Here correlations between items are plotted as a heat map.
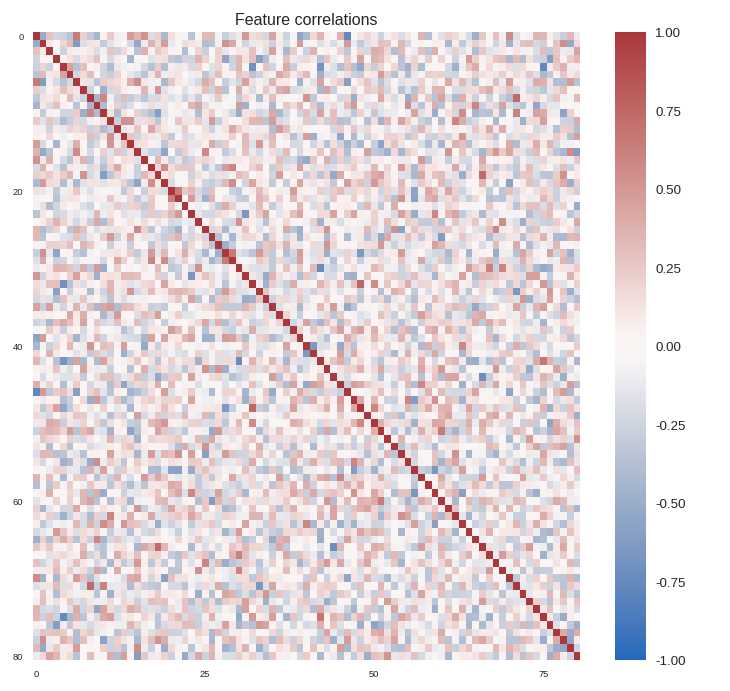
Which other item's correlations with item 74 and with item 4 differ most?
42
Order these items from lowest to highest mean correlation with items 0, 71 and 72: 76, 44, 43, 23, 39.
39, 23, 44, 76, 43
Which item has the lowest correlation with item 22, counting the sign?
80
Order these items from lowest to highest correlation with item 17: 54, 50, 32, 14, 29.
14, 32, 50, 54, 29
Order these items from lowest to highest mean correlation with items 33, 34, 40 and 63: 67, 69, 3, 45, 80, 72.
45, 3, 69, 80, 72, 67
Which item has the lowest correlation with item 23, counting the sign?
31
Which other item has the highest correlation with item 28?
29
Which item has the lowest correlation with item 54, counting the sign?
25
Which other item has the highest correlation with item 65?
9
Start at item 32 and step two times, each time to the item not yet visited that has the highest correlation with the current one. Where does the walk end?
50
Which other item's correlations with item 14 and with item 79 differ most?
33
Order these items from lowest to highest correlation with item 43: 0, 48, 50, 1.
1, 0, 50, 48
